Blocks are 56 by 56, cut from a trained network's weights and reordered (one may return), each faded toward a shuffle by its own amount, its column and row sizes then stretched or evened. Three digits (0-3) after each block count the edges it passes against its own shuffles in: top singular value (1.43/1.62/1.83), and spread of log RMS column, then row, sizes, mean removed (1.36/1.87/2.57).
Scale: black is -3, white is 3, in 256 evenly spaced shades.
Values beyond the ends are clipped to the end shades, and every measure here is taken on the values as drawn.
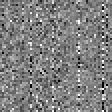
1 3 0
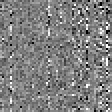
2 3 0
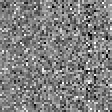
1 2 0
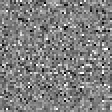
0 1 2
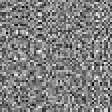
3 1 0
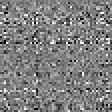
3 2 3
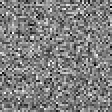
2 0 0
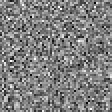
2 0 0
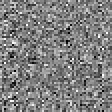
2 2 0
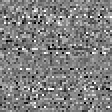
1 0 3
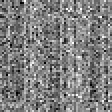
3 0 1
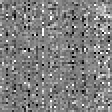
1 3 2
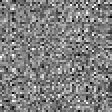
2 2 1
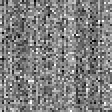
3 0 1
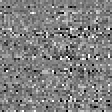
0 1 3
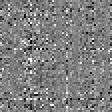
0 3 2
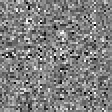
1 2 1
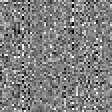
2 3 0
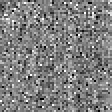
0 0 0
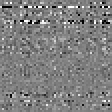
3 2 3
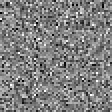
1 1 0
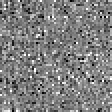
0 0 2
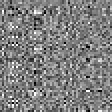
3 2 2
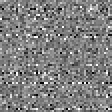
2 0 3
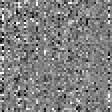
1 3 1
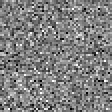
1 0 1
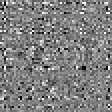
2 2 3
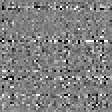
1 2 3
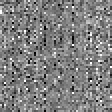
0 3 0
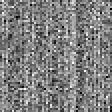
3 0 0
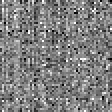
2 0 2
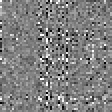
2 3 2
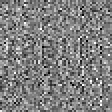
3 2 1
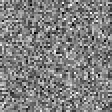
2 0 0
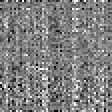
3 1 3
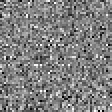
1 0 2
